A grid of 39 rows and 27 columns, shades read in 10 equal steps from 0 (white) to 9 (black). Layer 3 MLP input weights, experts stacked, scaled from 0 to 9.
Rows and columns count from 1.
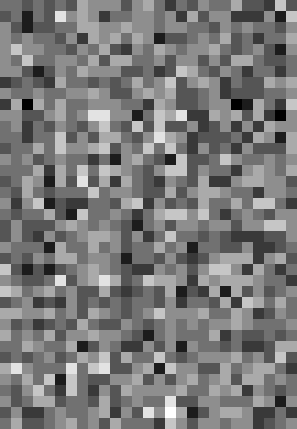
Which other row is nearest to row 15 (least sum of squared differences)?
30
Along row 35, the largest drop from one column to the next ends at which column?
7
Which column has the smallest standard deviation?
20
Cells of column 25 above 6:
4
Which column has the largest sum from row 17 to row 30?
5
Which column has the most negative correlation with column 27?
22
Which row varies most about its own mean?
11
